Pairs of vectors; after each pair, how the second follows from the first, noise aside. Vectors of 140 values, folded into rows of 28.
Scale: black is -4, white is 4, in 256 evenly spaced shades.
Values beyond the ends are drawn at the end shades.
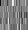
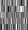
wrapped around.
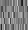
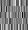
shuffled.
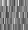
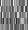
shuffled.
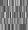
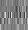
partly zeroed.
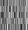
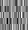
wrapped around.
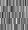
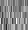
sign-scrambled.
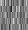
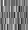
shuffled.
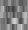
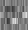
partly zeroed.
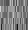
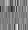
negated, partly zeroed.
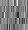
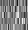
negated.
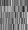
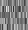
shuffled.
